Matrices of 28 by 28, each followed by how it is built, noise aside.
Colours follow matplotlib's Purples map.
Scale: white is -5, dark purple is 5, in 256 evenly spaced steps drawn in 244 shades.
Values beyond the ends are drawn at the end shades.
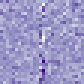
uneven columns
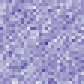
Hankel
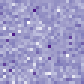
sparse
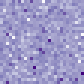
sparse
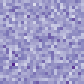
noise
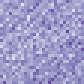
Hankel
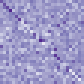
diagonal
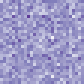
repeating rows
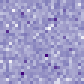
sparse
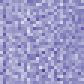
repeating rows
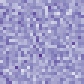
noise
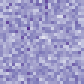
noise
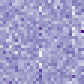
uneven columns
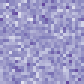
noise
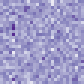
uneven columns
